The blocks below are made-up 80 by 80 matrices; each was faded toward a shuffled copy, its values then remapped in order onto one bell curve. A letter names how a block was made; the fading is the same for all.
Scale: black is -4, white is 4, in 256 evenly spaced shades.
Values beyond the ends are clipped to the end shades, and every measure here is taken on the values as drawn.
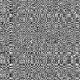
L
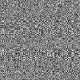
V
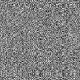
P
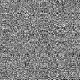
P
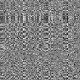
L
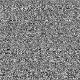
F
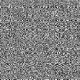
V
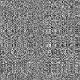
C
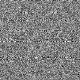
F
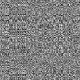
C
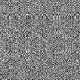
C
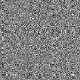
V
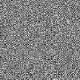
V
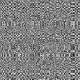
L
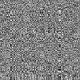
C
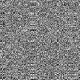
P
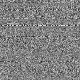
F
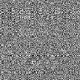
V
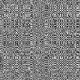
L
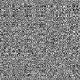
V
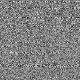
F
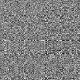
V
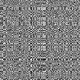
L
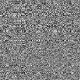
V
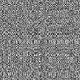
C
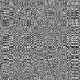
L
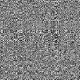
V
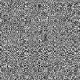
V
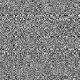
V
